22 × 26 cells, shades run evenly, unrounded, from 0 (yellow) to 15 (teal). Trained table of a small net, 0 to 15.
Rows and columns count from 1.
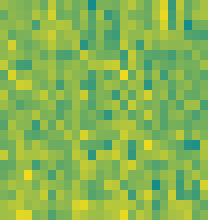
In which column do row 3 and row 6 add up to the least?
17
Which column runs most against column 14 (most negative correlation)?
20
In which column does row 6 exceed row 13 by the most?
16
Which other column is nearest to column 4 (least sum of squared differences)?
3
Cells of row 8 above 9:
8
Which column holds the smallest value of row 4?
7
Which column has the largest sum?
12
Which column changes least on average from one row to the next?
10
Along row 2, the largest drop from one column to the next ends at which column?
23
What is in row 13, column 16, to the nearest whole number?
4
